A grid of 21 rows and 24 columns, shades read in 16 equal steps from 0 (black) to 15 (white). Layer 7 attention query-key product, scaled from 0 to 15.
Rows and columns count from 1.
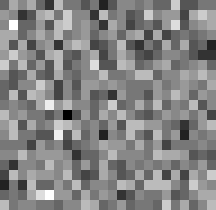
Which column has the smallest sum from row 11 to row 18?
21
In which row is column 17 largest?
2
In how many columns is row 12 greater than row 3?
8
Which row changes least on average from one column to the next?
16
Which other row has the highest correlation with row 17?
20
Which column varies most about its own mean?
6
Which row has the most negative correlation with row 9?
14
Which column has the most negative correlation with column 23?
3
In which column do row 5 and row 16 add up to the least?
24
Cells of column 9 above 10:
3
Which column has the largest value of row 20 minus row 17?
5
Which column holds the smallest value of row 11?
23
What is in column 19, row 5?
10
